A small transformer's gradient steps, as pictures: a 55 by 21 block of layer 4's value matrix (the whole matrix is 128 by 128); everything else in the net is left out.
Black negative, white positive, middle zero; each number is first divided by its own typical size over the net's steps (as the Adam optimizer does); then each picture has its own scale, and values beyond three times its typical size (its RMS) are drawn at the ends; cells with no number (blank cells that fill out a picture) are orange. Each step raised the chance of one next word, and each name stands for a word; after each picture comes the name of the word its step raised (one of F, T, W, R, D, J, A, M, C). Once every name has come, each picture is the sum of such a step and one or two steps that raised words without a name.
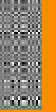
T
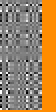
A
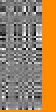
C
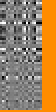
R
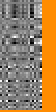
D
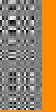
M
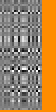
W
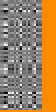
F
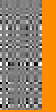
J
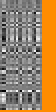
W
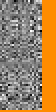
M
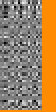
D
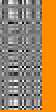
D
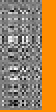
W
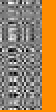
C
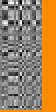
R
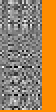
D
